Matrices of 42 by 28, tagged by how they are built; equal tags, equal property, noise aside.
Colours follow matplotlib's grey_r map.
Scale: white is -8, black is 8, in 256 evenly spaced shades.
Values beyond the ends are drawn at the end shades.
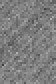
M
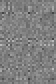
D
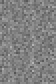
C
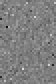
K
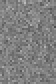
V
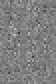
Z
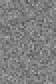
V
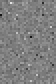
K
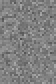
C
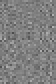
D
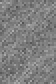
M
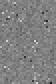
K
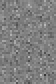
Z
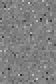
K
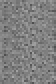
C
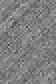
M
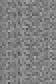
C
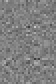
D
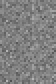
C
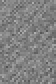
M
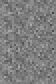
C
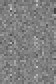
Z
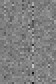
Z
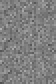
C
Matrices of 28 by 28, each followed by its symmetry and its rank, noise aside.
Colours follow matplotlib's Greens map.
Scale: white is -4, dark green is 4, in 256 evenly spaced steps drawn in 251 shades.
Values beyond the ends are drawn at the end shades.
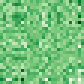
symmetric, rank three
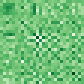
symmetric, rank three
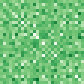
symmetric, rank four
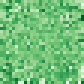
no symmetry, rank five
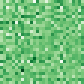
no symmetry, rank four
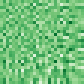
antisymmetric, rank four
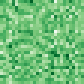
no symmetry, rank five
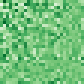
antisymmetric, rank four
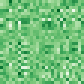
no symmetry, rank four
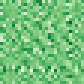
antisymmetric, rank four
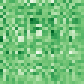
no symmetry, rank three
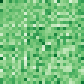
symmetric, rank five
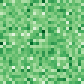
symmetric, rank five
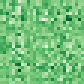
no symmetry, rank five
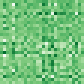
no symmetry, rank three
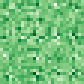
symmetric, rank four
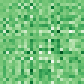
antisymmetric, rank four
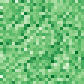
symmetric, rank five
